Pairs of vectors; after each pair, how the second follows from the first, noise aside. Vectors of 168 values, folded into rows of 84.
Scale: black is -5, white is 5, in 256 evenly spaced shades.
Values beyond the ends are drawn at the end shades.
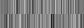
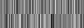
copied.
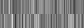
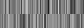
wrapped around, negated.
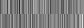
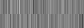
negated, shrunk.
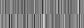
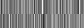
negated.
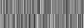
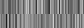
shuffled.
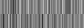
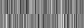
wrapped around, negated.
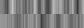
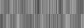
wrapped around, negated, shrunk.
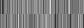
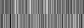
wrapped around, negated.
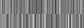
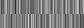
wrapped around.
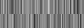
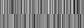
copied.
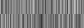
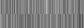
wrapped around, negated, shrunk.
